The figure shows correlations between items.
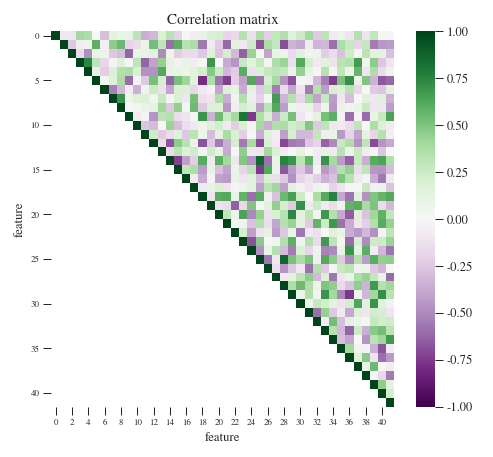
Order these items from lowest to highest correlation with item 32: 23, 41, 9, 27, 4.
27, 23, 4, 9, 41
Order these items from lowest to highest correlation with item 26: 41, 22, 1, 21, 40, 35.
40, 21, 41, 22, 35, 1
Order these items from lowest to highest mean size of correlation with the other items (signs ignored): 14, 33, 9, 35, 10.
10, 35, 9, 33, 14
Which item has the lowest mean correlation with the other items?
12
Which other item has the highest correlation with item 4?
3
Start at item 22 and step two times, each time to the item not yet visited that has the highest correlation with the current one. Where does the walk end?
23
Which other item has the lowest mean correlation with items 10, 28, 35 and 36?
11
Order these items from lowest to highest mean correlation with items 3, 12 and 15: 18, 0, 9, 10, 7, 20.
18, 20, 9, 10, 0, 7
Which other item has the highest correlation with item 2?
24
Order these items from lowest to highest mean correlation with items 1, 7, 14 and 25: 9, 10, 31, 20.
9, 10, 20, 31
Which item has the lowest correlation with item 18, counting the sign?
5
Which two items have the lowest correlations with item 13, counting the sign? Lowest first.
2, 21
